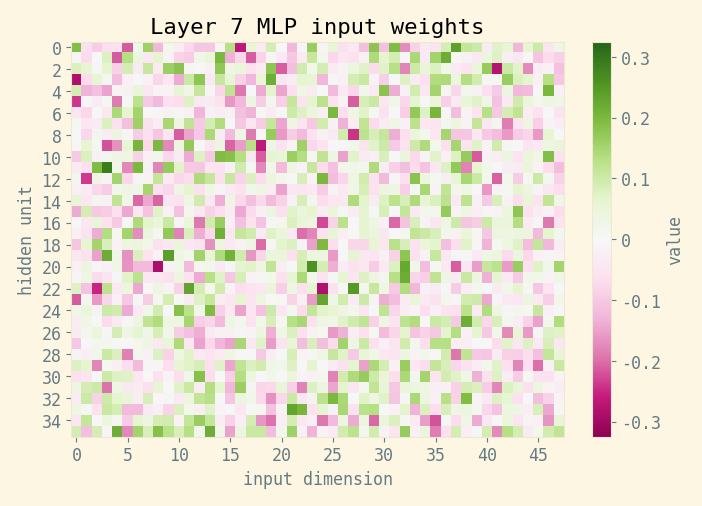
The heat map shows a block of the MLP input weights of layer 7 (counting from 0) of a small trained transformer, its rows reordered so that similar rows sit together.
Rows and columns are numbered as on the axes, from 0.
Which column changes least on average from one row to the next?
47
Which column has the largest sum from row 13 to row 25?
32
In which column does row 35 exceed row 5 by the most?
4
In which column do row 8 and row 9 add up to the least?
15
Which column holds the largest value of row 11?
3
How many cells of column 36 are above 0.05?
16
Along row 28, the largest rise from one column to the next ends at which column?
38
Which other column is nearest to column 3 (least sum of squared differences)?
9
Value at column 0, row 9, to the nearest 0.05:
0
